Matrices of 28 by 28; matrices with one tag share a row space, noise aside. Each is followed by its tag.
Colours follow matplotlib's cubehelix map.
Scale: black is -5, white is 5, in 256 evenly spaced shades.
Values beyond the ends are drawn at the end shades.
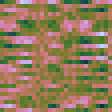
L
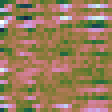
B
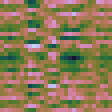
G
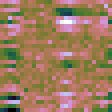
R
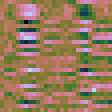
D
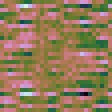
L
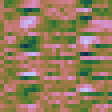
D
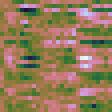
D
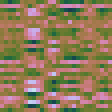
G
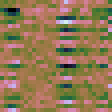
R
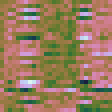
D
